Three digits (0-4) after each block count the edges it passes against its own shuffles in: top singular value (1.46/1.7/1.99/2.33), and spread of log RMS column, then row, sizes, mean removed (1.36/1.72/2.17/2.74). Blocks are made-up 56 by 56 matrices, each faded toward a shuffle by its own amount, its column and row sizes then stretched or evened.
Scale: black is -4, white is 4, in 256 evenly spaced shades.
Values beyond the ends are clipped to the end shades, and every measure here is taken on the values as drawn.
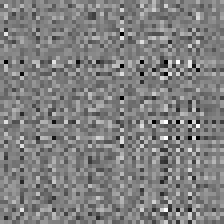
4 4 3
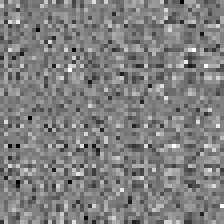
4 0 2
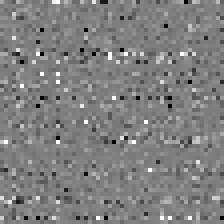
0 1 3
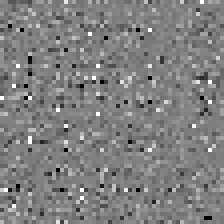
0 1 2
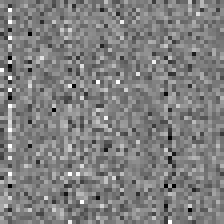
2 3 0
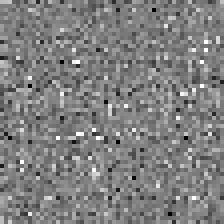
0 1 2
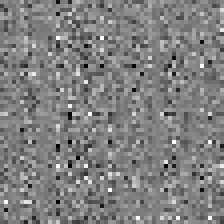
0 4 2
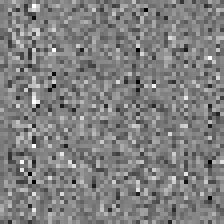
1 3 1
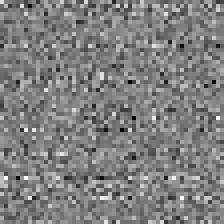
0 0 3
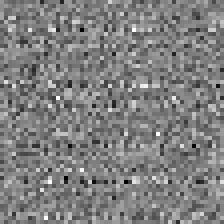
3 0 3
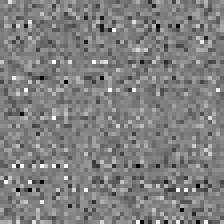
0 1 3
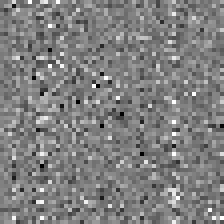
2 2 0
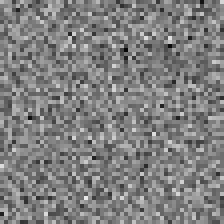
2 0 0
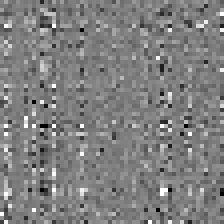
3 4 2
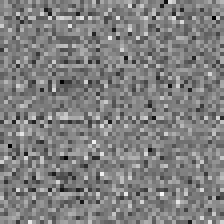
3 0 2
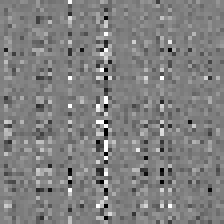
4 4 2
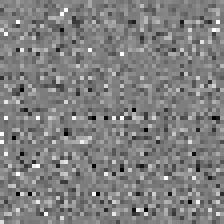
0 1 3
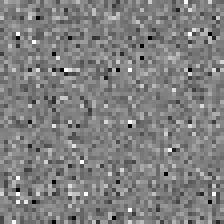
1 1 2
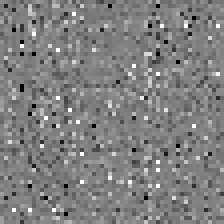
0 2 0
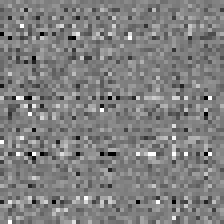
2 2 4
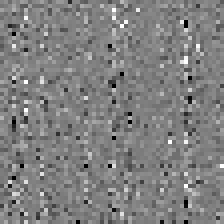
0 3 0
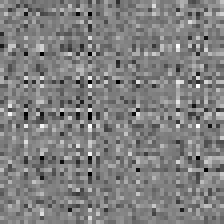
4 4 3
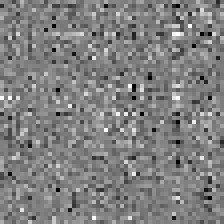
2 2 2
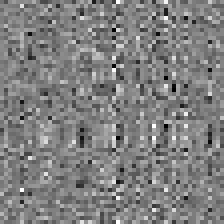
4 3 0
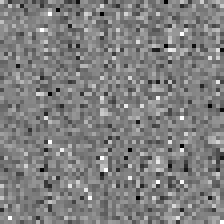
2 2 1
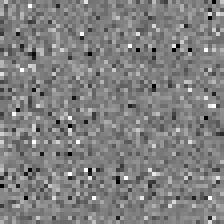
0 1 2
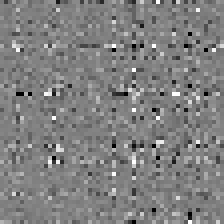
1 3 3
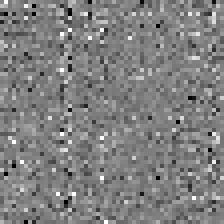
2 3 1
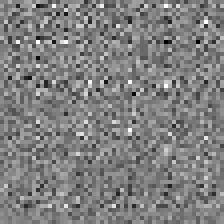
3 2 3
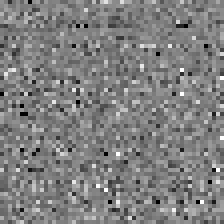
0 0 3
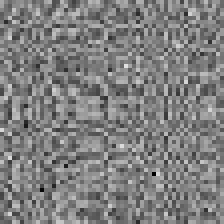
4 2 0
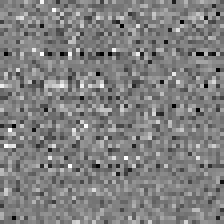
2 0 3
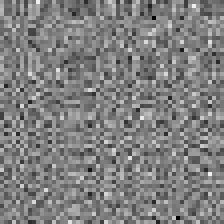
4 1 1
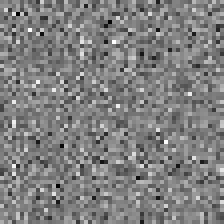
3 1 1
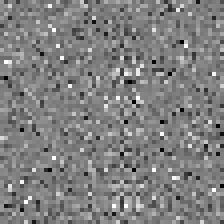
2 1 0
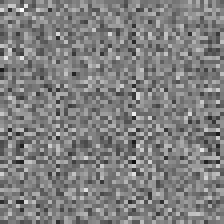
4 3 2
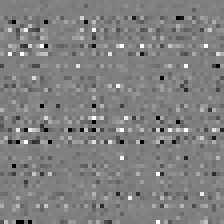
2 1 4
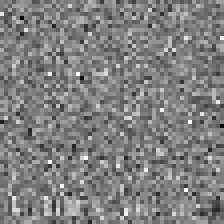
2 0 0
